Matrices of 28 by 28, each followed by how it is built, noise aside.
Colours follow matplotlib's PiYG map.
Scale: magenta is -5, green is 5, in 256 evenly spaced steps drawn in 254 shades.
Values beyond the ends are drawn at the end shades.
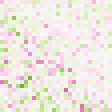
lower triangular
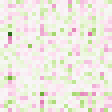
low rank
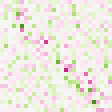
banded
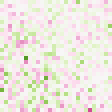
lower triangular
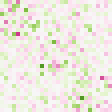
block diagonal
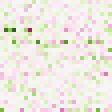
uneven rows
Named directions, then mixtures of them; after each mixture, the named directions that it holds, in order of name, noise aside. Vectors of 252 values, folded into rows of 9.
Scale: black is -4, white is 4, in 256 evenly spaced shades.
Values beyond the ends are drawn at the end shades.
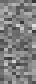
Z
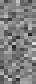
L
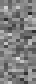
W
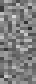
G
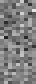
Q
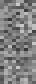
L, Q, Z.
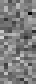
Q, W.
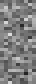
Q, W.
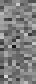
G, L, Z.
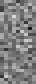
G.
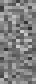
G.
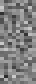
G.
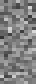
G, W.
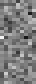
G, Q, W.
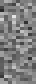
G.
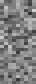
L, Q, W.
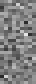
G, L.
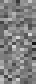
L.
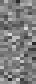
L, W.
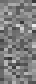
Z.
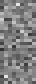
G, L, Z.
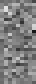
W, Z.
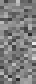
L.
